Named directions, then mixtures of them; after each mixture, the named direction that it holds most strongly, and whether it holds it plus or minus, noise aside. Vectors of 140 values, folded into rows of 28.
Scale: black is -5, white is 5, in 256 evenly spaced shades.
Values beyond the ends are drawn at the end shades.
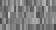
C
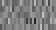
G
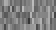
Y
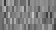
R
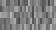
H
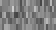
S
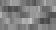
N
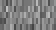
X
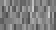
Y, plus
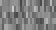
S, plus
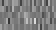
G, minus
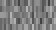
H, plus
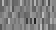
G, plus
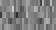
S, plus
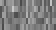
S, plus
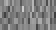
Y, plus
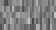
Y, minus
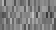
R, plus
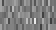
G, minus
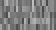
Y, plus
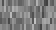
G, minus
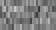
N, minus
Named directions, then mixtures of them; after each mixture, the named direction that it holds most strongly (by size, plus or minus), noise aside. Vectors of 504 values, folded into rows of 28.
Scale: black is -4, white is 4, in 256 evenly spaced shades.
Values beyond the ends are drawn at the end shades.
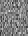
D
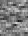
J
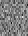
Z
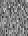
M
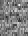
J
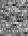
J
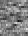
J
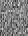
D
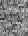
J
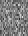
D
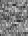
J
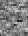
J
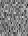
Z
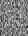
D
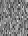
M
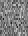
D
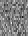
Z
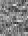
J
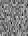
Z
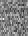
Z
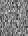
D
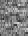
J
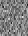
Z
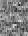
J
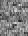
J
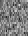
M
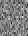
Z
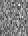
D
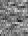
J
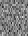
Z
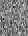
D
